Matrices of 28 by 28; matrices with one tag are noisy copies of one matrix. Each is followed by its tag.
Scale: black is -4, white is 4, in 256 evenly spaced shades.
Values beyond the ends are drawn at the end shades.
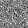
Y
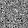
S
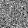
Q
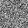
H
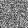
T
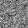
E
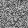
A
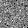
E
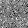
Y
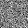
Q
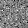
A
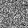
E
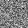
Q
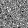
T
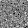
Y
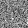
Y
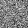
A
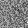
Y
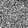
A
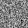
S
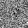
Y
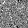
A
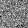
A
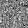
E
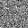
A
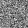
A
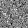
H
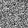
A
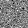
Q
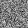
T
